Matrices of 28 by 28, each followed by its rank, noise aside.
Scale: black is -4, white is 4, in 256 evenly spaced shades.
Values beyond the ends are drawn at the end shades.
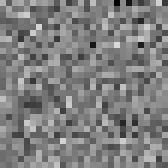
seven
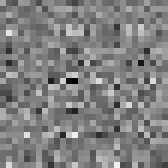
five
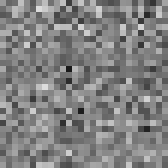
five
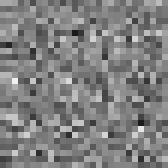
six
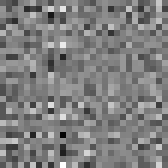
four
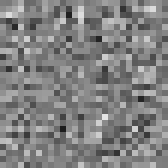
six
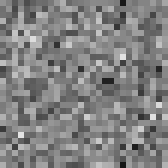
seven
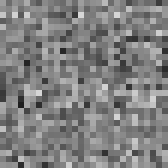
seven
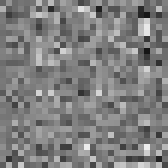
four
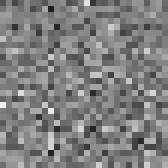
six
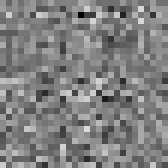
four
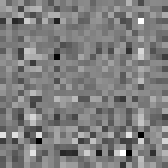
three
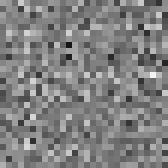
seven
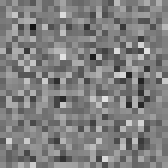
five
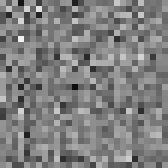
five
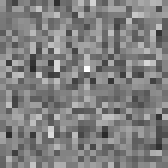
seven
